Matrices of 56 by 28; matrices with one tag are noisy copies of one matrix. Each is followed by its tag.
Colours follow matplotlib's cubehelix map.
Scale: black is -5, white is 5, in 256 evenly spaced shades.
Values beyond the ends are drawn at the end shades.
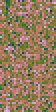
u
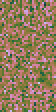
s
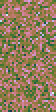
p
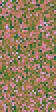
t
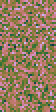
p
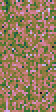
u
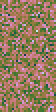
p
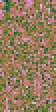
u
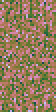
s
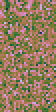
u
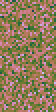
t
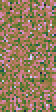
s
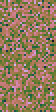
p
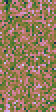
u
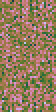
s
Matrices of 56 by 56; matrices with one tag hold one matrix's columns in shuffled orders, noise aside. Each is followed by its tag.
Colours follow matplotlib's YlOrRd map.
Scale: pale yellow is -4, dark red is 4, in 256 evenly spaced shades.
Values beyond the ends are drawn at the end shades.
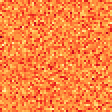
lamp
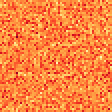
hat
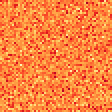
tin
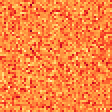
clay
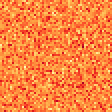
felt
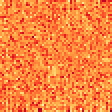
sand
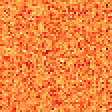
clay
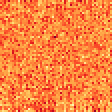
sand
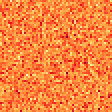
hat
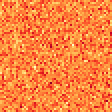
felt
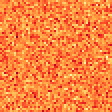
hat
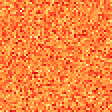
tin
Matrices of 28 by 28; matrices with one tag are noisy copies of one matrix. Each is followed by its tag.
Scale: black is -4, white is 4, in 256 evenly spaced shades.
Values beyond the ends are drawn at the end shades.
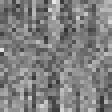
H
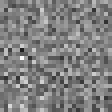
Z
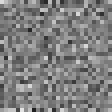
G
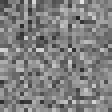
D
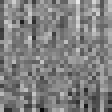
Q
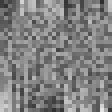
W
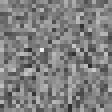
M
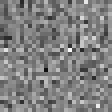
D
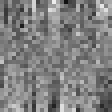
H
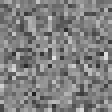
M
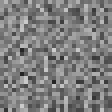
Z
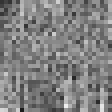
W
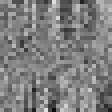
H
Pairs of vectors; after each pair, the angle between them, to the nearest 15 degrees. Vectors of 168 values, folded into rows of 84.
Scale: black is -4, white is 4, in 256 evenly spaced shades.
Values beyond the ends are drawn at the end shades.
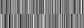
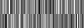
90 degrees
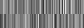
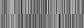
75 degrees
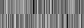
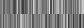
120 degrees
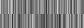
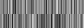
45 degrees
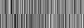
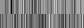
30 degrees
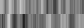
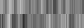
15 degrees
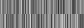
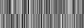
60 degrees
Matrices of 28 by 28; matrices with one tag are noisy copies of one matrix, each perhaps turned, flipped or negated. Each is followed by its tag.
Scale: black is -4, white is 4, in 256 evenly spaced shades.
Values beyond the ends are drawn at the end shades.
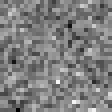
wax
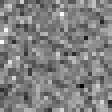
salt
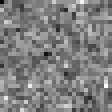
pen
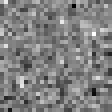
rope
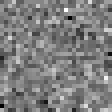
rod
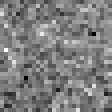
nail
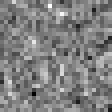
nail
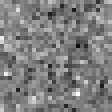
nail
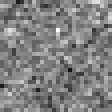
wax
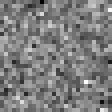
salt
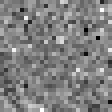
salt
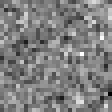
wax
